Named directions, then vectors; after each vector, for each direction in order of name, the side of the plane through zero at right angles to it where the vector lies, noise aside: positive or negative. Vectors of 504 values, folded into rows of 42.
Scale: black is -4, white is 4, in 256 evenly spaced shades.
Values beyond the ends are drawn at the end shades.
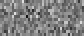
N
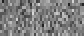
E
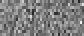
negative, positive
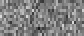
negative, negative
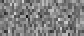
positive, positive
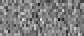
negative, negative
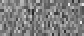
negative, positive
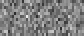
negative, negative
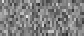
negative, negative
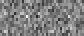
negative, negative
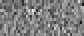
positive, negative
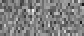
positive, negative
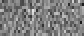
positive, negative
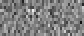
positive, negative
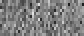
positive, negative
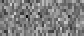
positive, positive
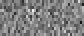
positive, negative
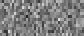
positive, positive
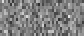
negative, negative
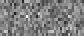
negative, negative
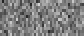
positive, positive
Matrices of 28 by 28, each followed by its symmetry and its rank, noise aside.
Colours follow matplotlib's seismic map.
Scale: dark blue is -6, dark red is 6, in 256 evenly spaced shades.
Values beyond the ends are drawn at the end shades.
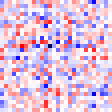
no symmetry, rank six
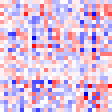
no symmetry, rank six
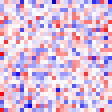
antisymmetric, rank eight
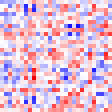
no symmetry, rank four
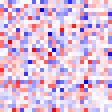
antisymmetric, rank eight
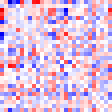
antisymmetric, rank four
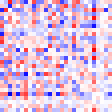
antisymmetric, rank four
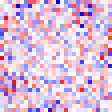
antisymmetric, rank eight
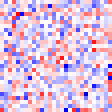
symmetric, rank eight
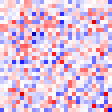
symmetric, rank eight
